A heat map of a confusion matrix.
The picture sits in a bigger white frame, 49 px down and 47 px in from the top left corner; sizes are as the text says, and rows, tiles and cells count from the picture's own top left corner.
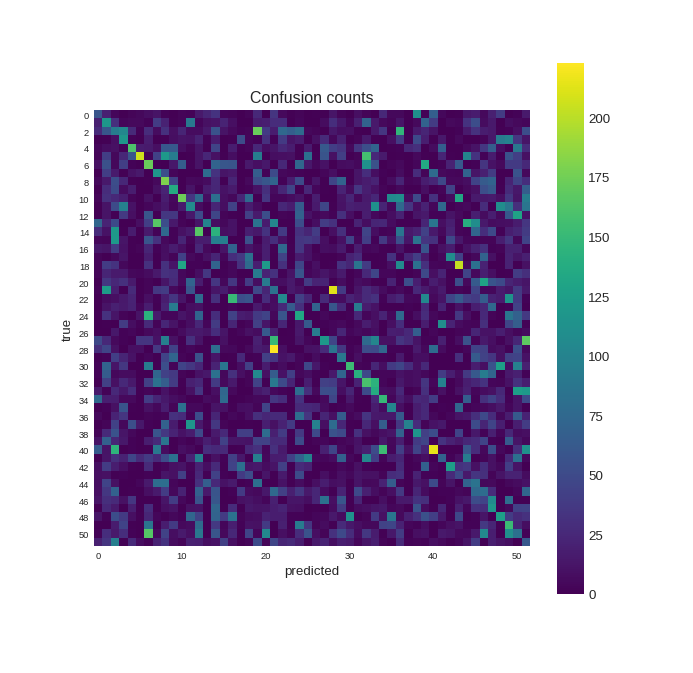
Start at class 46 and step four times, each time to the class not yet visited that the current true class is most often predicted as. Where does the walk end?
50
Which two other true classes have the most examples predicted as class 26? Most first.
37, 23
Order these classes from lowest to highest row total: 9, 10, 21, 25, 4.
25, 9, 21, 4, 10
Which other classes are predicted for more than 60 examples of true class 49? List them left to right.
6, 12, 24
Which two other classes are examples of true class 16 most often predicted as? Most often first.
22, 39
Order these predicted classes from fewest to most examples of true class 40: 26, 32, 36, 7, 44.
26, 32, 36, 44, 7
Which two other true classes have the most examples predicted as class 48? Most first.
30, 11
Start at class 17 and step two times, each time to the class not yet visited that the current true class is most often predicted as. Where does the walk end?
39
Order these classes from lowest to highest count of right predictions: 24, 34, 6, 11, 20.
20, 11, 24, 34, 6
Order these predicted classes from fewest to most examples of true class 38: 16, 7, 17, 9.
16, 9, 17, 7
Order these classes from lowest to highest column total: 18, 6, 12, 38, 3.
18, 3, 38, 6, 12
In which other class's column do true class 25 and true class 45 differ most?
41
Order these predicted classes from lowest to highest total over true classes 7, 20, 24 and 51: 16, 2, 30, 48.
30, 48, 16, 2
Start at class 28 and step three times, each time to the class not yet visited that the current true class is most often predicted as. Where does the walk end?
11
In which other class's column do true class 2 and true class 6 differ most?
19
